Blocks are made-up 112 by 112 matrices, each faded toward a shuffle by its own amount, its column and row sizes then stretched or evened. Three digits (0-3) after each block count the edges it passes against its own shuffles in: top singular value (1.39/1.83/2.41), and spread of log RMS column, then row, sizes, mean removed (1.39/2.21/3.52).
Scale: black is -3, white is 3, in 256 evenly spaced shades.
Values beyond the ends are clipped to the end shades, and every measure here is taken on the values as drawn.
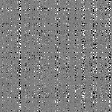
2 3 2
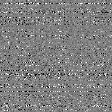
0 1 3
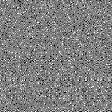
3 0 1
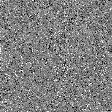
1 1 0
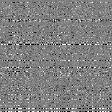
3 1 3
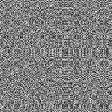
3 0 1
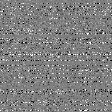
0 1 3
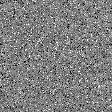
0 1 0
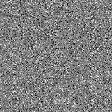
2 1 0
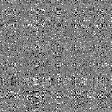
3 2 2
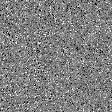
0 1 0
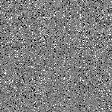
0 2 1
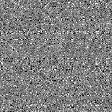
2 0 2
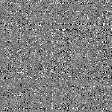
1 2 2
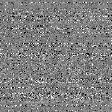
0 1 3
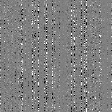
1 3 1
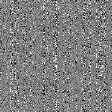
0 3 1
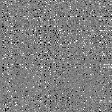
2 2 2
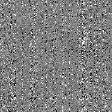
1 3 1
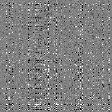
3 3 2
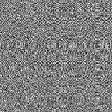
3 0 2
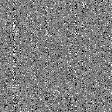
1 2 0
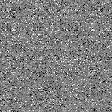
2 0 1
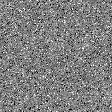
1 0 0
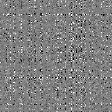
2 3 2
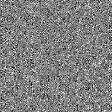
2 2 0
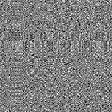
3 1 0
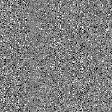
2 2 0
